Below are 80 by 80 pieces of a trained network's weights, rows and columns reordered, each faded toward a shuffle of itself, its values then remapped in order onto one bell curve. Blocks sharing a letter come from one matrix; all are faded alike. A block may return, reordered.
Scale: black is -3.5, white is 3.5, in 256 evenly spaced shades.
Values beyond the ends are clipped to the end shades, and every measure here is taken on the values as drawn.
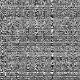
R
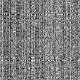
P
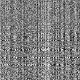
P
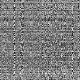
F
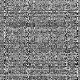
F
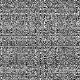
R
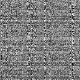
R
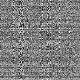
R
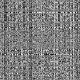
P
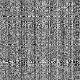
P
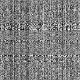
P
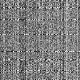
P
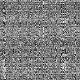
R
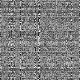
R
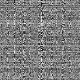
F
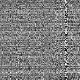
F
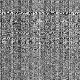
P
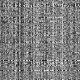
P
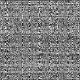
F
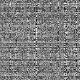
R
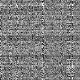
R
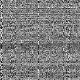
F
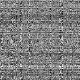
R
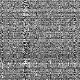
R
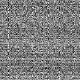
F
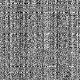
P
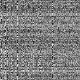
R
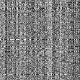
P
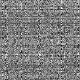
F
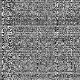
R
